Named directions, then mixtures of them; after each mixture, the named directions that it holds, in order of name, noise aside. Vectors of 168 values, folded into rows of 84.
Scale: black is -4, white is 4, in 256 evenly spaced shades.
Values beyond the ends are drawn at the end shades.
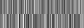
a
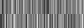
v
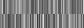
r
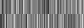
v.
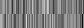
a, r, v.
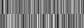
a, r, v.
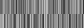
a, r, v.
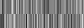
v.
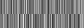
a.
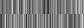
a, v.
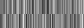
a, r, v.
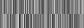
a.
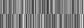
a, r, v.
